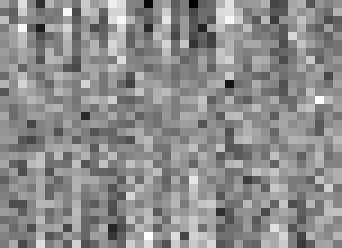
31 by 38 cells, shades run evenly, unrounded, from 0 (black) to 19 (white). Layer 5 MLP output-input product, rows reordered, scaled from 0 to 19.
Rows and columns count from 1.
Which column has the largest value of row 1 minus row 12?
26
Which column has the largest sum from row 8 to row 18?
35
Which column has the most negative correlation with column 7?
27
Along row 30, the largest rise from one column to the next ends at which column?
22
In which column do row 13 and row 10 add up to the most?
36
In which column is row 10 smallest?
37
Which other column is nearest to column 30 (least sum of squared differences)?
1
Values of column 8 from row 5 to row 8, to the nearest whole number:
14 13 13 11
